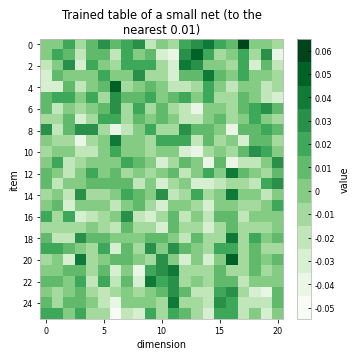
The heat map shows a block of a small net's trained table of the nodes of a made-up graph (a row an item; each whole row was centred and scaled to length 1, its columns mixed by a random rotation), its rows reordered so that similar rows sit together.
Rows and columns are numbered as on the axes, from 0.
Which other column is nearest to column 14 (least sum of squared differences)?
17
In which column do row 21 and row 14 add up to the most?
10
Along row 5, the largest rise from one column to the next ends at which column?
6
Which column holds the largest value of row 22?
9
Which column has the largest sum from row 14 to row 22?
16
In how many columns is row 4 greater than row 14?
6
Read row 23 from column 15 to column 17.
0.02 0.03 -0.01
